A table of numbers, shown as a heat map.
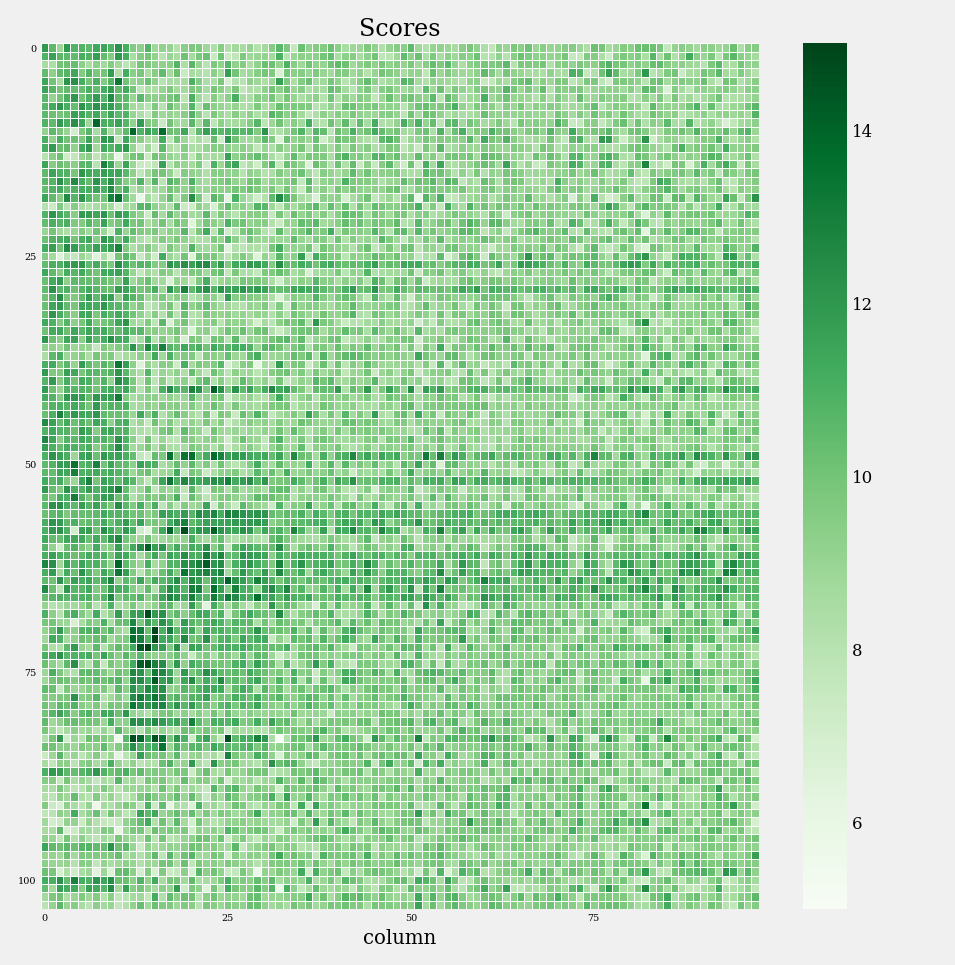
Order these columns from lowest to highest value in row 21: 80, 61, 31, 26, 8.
31, 80, 26, 61, 8
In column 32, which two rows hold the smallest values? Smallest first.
83, 101
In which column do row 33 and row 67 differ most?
37
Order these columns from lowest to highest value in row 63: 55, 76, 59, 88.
55, 76, 59, 88
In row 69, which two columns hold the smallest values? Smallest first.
4, 55
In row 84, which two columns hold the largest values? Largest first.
16, 12
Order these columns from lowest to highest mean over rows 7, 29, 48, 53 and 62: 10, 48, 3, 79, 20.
48, 79, 20, 3, 10
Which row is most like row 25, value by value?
99
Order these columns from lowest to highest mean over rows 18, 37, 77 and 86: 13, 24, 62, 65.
13, 62, 65, 24
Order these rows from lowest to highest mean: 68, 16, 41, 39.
39, 16, 68, 41
